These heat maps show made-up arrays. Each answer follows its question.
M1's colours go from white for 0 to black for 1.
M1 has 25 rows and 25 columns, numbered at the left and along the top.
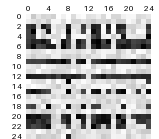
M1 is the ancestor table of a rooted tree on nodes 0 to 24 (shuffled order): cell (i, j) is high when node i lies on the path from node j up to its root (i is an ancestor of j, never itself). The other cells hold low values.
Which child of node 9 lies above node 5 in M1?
6
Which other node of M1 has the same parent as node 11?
4
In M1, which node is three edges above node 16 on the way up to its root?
22
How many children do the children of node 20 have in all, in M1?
3
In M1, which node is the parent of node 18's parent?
2
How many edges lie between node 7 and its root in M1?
6
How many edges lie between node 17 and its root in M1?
2
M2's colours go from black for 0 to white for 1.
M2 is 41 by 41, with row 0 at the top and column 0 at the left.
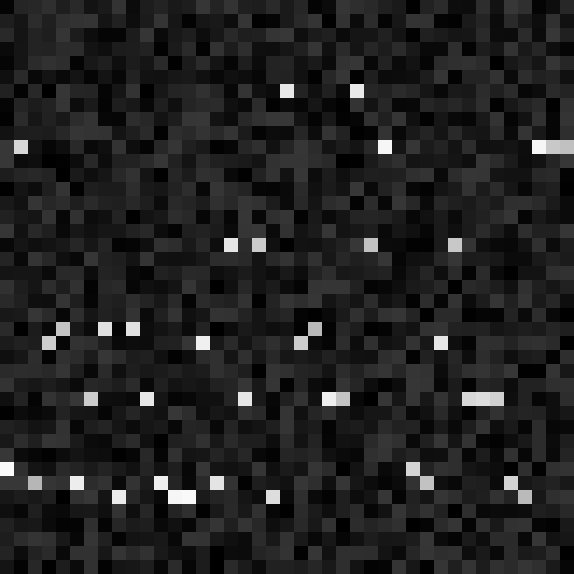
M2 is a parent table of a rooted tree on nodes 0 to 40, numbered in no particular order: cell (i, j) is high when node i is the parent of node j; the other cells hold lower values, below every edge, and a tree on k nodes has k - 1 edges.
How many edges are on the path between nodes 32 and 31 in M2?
4
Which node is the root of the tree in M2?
28
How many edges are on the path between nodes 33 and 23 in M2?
2
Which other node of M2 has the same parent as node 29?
0
